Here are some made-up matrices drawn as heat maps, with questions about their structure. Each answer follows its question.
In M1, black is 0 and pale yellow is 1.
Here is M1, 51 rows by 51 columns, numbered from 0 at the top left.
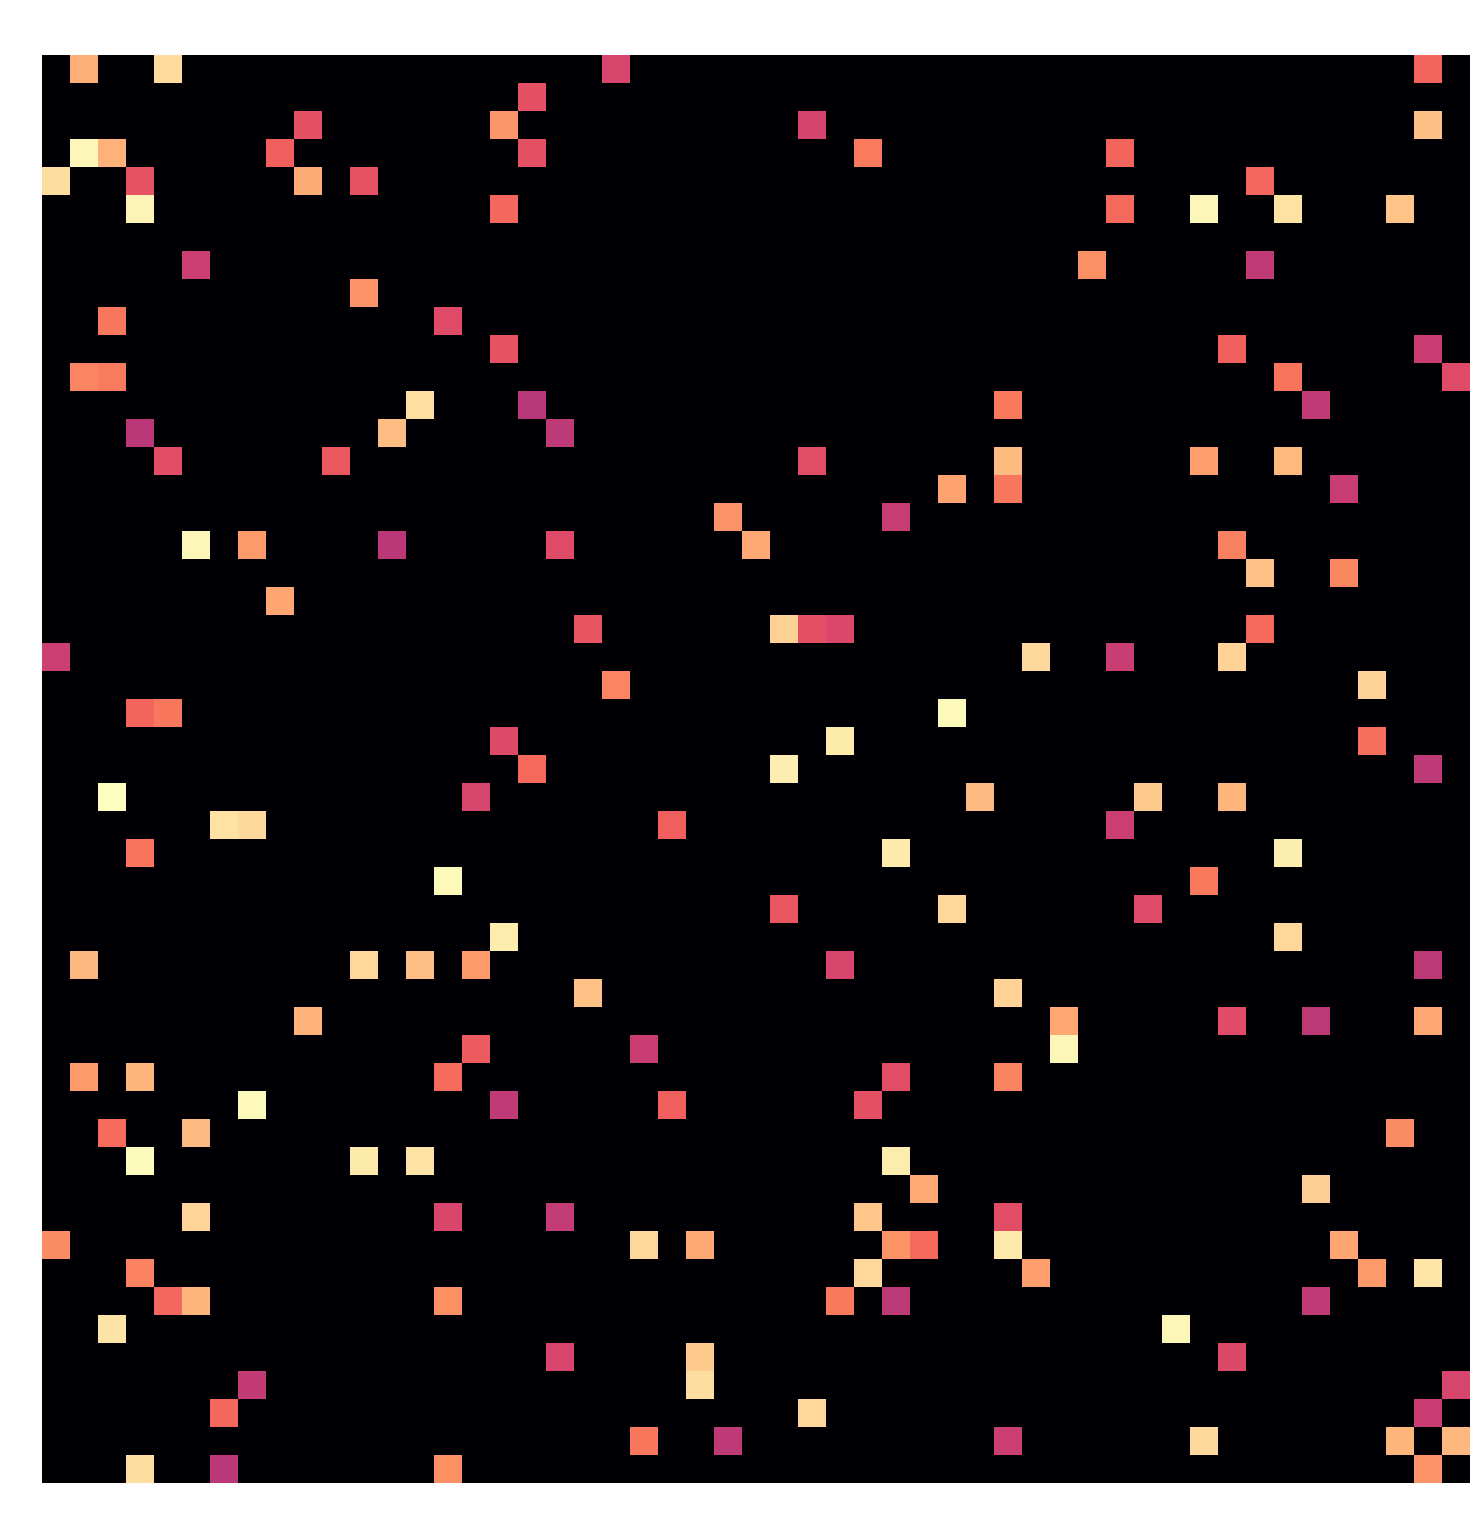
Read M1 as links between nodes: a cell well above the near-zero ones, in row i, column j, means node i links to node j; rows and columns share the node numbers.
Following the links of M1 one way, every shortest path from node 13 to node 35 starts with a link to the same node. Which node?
node 18
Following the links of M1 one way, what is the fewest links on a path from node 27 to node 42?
4
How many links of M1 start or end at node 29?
6
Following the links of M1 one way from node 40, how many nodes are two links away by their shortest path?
3
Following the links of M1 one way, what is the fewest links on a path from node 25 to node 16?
3
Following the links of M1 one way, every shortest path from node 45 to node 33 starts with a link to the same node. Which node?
node 2
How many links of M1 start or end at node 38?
7
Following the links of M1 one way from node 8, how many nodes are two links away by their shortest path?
4
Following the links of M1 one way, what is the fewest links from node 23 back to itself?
4
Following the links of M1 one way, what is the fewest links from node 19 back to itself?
7
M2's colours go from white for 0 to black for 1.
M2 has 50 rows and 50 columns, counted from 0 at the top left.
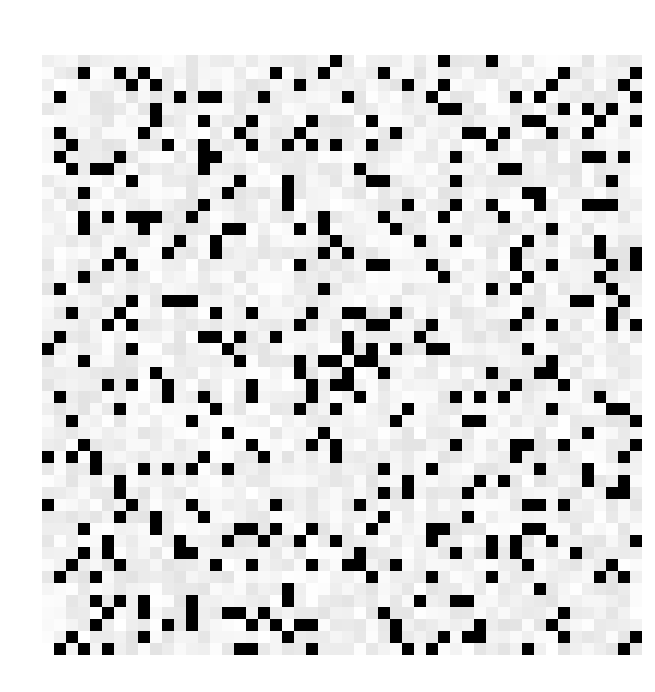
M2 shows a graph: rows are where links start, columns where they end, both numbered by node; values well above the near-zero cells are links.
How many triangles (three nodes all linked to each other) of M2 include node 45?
6
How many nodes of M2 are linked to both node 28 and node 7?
4
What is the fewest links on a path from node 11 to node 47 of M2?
3
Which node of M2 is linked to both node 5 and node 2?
node 9
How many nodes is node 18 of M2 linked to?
4
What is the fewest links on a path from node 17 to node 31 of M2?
4
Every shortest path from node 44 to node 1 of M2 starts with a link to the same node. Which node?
node 41
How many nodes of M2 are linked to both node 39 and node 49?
6
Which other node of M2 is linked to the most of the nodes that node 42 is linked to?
node 21
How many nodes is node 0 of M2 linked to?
3
